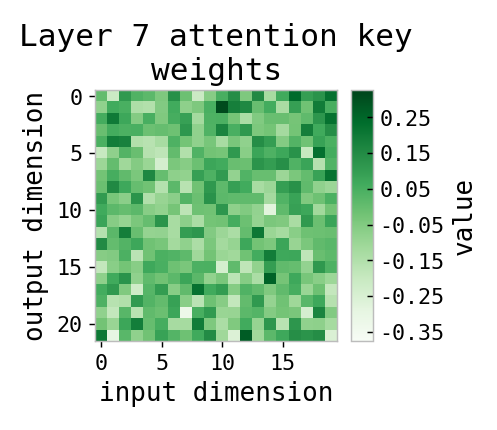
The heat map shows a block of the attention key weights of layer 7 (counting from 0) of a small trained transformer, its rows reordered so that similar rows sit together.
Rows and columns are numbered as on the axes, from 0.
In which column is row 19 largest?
18
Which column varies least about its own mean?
9
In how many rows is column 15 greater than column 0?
9
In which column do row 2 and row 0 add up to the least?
8
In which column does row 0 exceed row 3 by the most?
16
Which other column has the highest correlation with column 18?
6
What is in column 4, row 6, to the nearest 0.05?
-0.1
